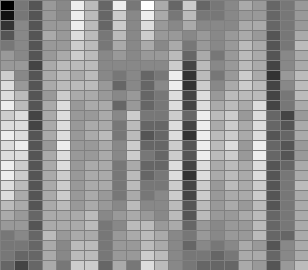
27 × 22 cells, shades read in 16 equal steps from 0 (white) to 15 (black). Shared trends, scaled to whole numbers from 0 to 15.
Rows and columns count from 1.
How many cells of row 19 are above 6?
7
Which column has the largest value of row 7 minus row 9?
1
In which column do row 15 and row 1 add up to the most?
3
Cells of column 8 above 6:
14
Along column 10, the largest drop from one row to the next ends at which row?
12
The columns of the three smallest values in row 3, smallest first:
6, 11, 9
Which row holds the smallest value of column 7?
27
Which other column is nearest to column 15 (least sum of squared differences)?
5
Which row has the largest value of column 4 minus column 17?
15
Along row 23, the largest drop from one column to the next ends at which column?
4
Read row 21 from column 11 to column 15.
7 7 4 10 4
